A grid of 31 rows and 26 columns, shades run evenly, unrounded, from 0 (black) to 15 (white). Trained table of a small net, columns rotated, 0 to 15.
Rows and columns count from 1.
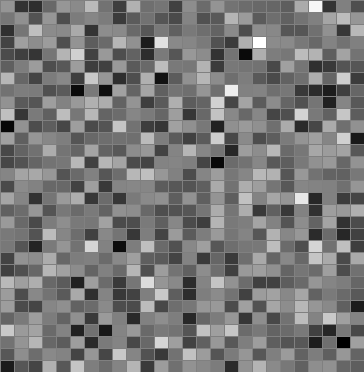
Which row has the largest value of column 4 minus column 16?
14
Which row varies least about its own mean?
16
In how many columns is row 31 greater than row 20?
13
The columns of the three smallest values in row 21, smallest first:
9, 3, 26
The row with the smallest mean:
8
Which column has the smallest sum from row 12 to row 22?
17
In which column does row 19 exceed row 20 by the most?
19
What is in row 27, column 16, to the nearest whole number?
7
